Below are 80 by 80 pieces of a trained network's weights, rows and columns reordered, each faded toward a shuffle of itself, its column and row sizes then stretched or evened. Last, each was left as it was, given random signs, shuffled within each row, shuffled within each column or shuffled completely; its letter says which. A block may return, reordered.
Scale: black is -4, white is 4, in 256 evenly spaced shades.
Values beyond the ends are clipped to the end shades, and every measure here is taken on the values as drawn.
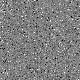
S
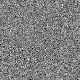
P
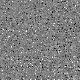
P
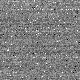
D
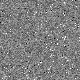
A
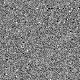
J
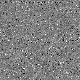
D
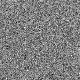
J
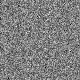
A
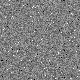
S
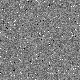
S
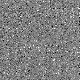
J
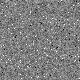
S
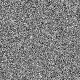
S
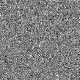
P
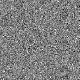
P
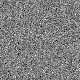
S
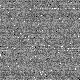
D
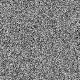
A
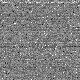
D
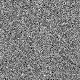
A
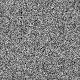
A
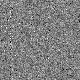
A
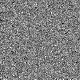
J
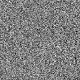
P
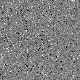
A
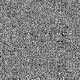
P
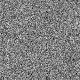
A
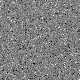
S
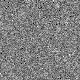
D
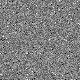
J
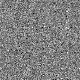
J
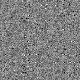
P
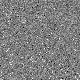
S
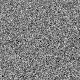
D
